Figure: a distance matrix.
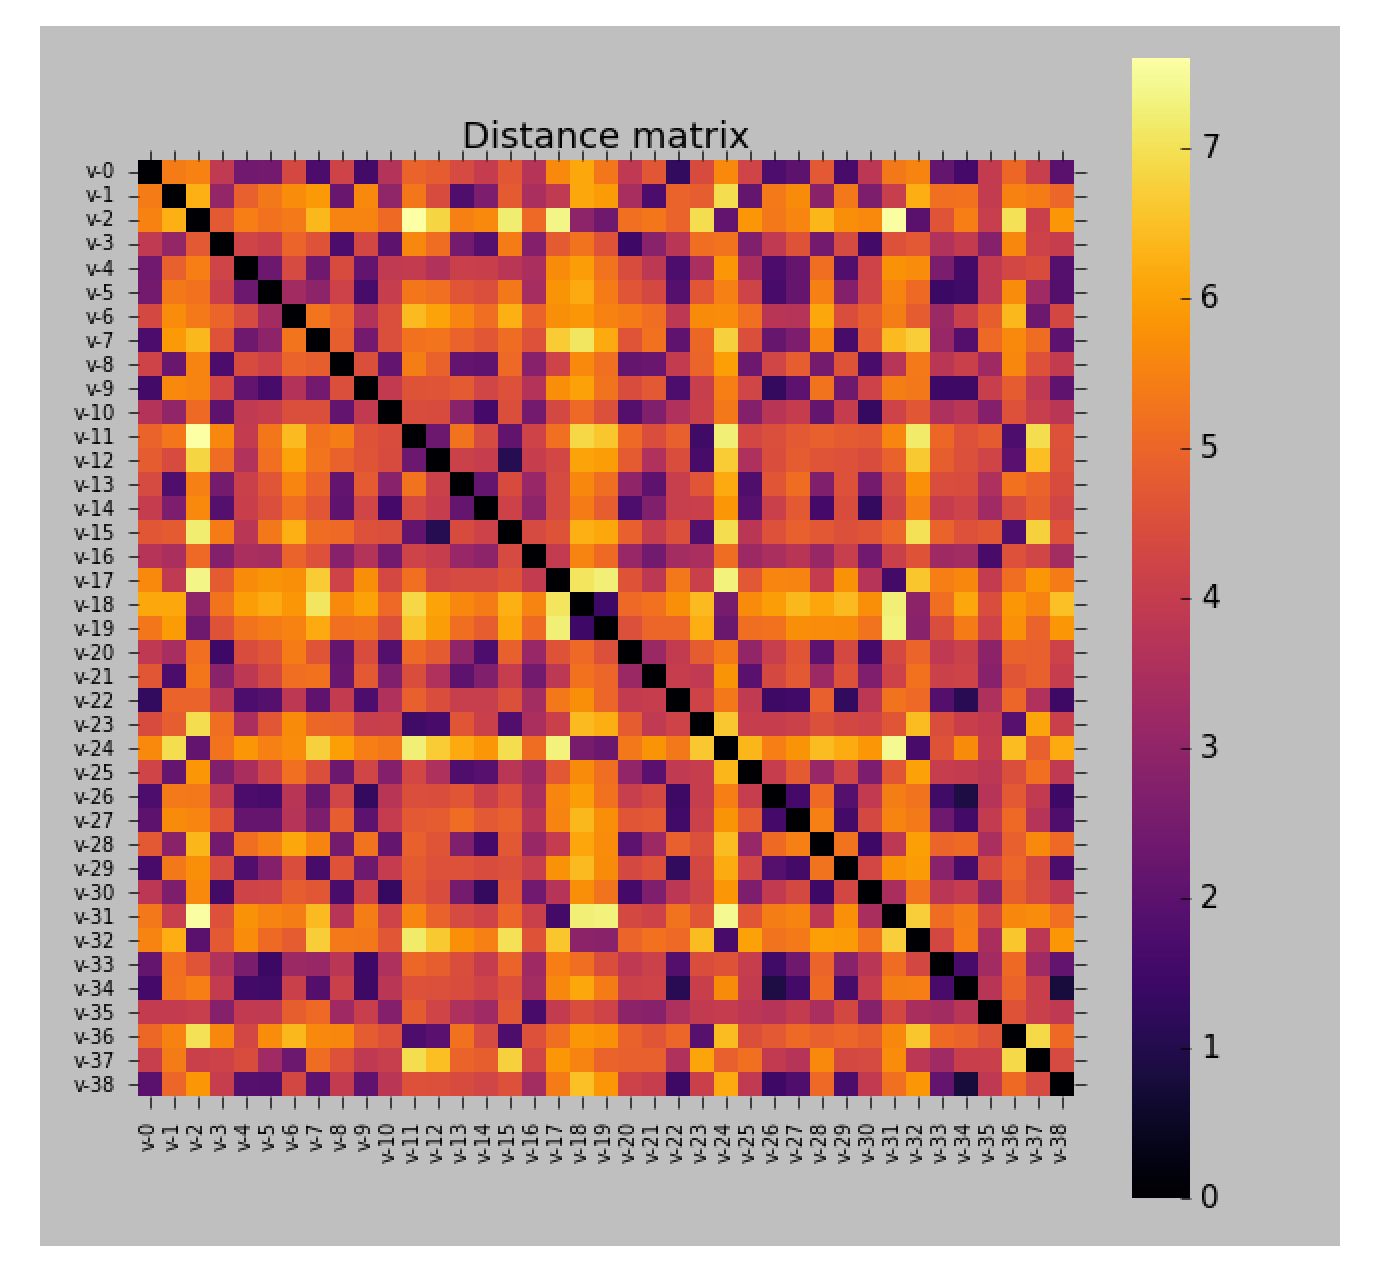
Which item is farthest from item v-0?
v-18
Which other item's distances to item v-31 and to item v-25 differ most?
v-17
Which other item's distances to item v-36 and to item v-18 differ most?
v-11
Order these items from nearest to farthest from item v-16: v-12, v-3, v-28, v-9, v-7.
v-3, v-28, v-9, v-12, v-7
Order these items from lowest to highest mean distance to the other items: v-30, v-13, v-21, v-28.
v-30, v-21, v-13, v-28
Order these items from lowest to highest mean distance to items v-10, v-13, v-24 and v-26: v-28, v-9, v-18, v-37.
v-9, v-28, v-37, v-18
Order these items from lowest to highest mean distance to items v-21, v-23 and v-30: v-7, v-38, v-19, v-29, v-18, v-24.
v-38, v-29, v-7, v-19, v-18, v-24
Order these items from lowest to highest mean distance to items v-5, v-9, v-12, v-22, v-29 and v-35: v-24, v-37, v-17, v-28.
v-37, v-28, v-17, v-24
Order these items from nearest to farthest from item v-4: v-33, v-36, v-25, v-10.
v-33, v-25, v-10, v-36
